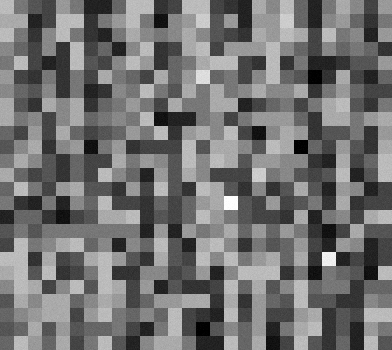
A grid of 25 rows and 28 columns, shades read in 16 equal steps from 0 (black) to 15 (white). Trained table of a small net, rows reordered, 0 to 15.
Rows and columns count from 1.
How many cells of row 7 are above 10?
1
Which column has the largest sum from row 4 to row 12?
20
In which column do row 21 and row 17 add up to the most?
17
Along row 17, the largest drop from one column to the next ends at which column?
13
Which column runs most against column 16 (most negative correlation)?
19
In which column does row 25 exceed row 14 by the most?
27
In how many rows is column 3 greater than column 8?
9
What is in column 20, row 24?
2
